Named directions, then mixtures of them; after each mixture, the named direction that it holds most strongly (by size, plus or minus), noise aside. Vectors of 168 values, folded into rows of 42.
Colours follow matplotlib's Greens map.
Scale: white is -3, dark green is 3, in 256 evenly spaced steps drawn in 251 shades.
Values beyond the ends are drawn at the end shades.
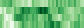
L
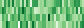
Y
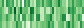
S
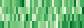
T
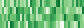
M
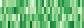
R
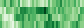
L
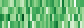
T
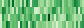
Y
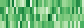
Y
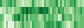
L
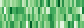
M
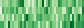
T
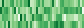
M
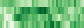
L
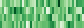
S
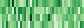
Y
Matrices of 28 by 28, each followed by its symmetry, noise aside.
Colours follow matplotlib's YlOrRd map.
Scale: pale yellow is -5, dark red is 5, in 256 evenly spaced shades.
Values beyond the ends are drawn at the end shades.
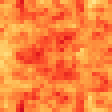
mirrored top to bottom.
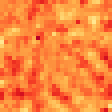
antisymmetric.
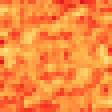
same after a half turn.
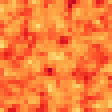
same after a half turn.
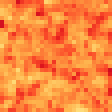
no symmetry.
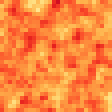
no symmetry.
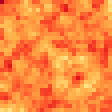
symmetric.
